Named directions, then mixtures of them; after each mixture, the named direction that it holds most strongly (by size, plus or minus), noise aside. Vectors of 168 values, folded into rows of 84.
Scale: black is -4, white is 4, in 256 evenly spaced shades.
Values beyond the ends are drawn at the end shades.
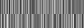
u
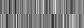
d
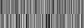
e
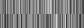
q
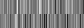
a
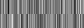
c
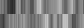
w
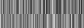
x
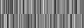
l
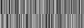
e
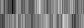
w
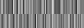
l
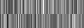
l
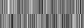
c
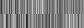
e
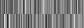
l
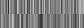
c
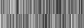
x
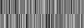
e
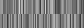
x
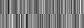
c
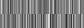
e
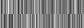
l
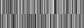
l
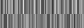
l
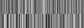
e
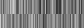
x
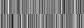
c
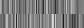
d
